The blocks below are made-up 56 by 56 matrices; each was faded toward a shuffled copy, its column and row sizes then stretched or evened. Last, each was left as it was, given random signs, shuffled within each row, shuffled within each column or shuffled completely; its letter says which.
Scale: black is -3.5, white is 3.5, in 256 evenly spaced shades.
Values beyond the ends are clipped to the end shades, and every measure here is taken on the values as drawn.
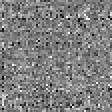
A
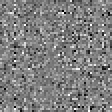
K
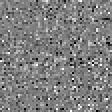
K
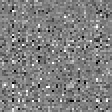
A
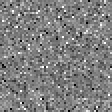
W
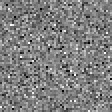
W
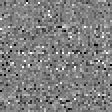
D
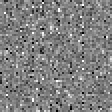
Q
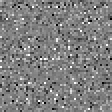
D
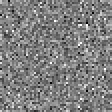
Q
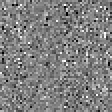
Q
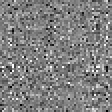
A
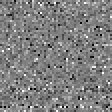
D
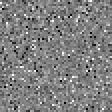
W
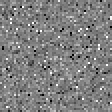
W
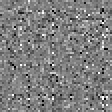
K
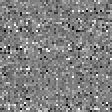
K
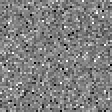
W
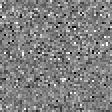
D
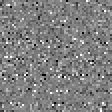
D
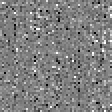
Q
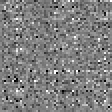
K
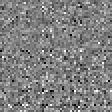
K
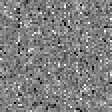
Q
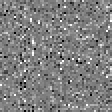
Q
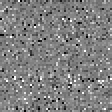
D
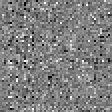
K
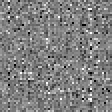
A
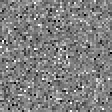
W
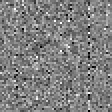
Q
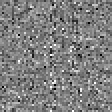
Q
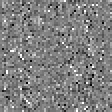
Q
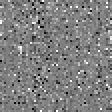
Q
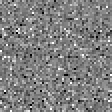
D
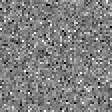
W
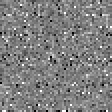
D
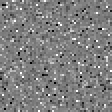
W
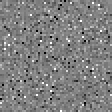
W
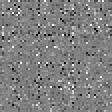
A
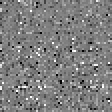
K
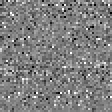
D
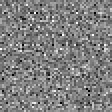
D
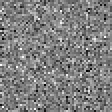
Q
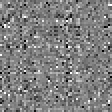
A
